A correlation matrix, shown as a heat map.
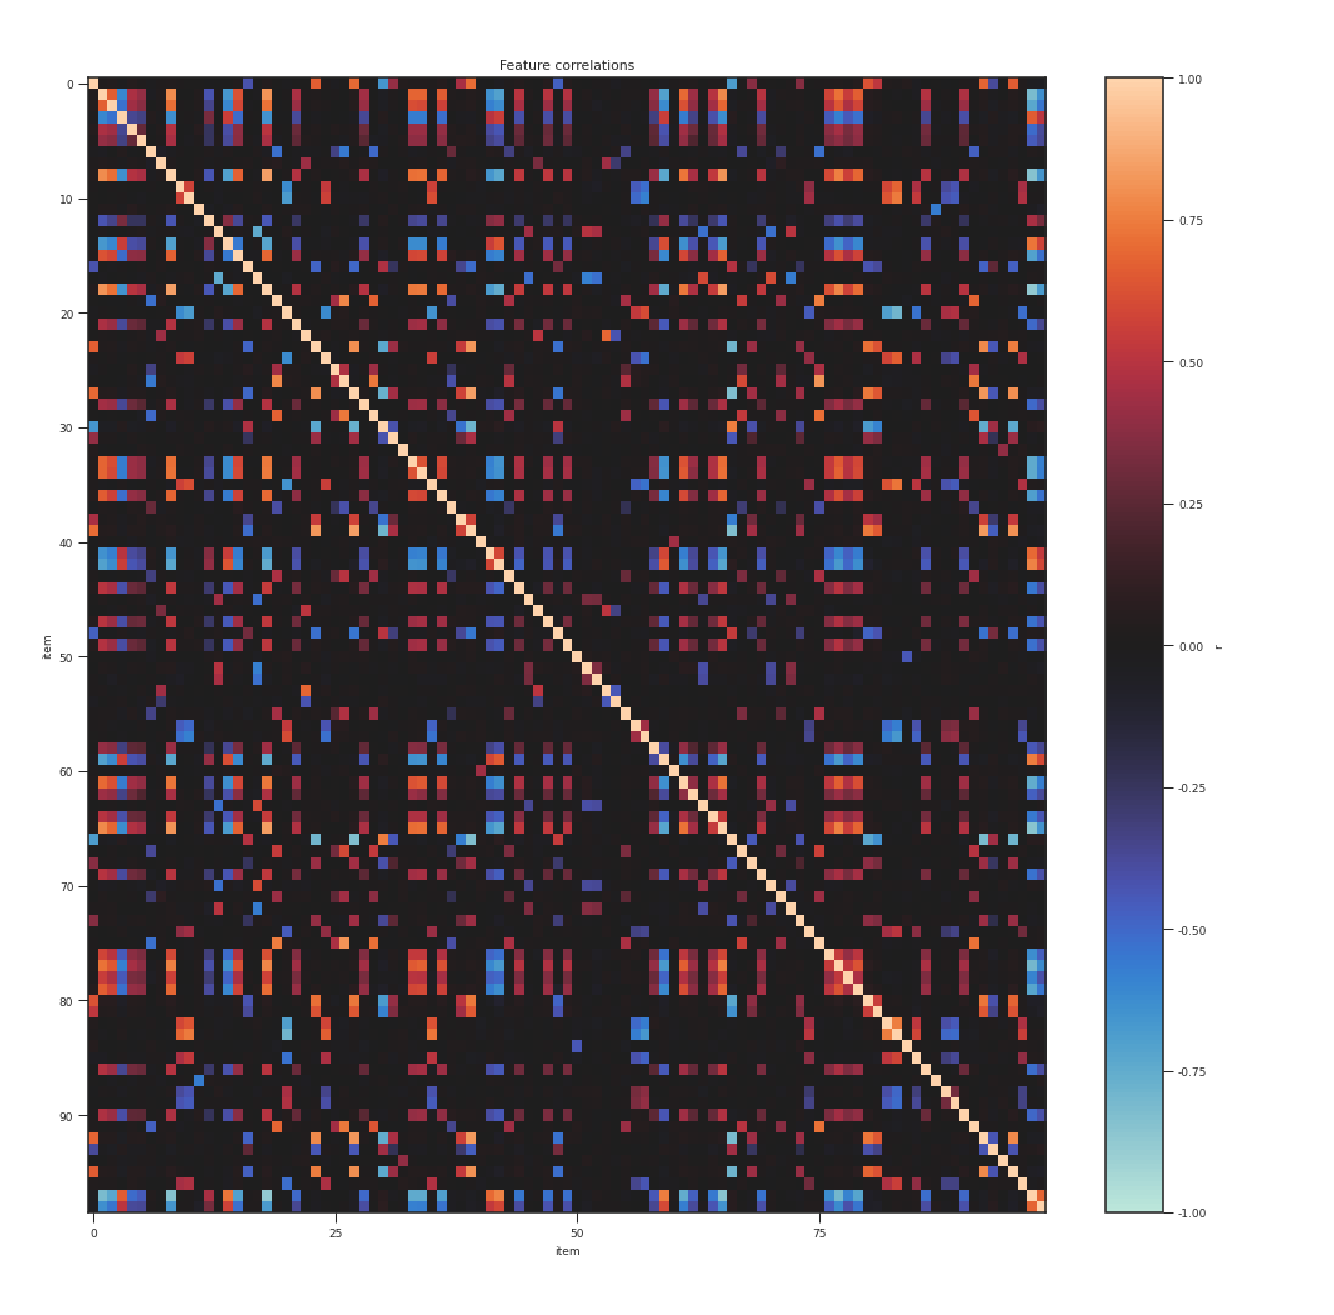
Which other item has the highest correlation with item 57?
20
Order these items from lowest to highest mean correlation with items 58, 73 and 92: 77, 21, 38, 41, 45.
41, 45, 21, 77, 38
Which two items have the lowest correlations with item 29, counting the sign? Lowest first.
6, 37
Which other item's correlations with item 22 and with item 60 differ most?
53
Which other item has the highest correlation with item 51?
13
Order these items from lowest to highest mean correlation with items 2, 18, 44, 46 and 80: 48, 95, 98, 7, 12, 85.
98, 12, 48, 85, 7, 95
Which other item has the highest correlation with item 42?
97
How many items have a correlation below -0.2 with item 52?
3
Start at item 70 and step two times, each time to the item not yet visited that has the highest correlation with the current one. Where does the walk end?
63
